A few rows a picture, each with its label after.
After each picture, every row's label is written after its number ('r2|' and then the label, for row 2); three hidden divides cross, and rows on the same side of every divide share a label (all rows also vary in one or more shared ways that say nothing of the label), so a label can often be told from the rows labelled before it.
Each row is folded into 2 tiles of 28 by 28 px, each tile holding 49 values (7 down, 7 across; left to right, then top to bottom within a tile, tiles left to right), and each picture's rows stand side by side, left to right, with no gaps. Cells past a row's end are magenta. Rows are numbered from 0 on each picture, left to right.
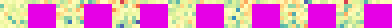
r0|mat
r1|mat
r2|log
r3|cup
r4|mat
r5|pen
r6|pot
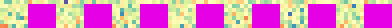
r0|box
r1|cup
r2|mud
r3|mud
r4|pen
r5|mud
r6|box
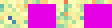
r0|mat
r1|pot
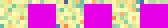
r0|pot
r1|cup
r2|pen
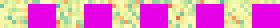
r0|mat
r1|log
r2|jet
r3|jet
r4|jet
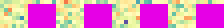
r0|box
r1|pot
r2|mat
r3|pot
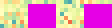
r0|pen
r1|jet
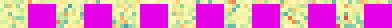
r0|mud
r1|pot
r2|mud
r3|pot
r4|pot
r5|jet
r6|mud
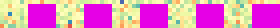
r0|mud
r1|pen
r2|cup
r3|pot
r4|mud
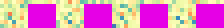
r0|pen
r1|pen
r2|pen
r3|mat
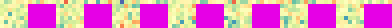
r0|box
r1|pot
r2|cup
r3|mat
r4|log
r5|log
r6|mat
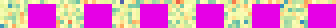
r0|pen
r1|mud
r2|cup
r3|pot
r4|log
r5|log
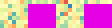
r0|pen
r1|pot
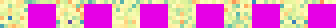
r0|pen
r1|mat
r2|cup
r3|mud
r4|pot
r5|mat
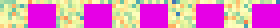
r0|box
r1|jet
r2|cup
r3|box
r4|cup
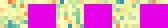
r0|log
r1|mud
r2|box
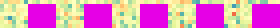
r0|mat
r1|pot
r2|mud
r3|pen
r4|pen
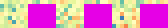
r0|mat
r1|pot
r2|pen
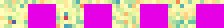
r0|mat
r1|mud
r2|mud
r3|log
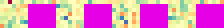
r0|log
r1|mat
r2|pen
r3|log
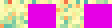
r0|log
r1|pot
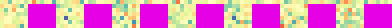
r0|cup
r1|mat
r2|log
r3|log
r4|mat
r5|box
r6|pot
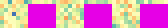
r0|cup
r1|pot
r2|pen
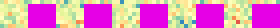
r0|pen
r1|cup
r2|cup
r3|mat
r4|jet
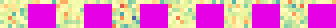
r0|jet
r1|pot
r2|mud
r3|jet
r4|cup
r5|log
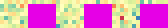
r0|log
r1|pot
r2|jet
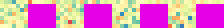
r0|mud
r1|jet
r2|mud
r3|mud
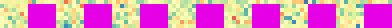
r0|mat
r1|log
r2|pen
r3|jet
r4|jet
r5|mat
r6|cup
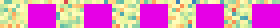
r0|box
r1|log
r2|box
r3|cup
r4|box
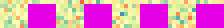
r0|log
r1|pot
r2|box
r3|pen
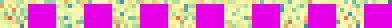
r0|jet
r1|log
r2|box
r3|jet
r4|box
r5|box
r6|cup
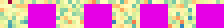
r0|log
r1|jet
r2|cup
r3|mud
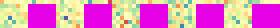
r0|mat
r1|mat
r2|jet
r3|mud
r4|mat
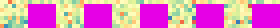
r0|log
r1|mud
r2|pen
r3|jet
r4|mat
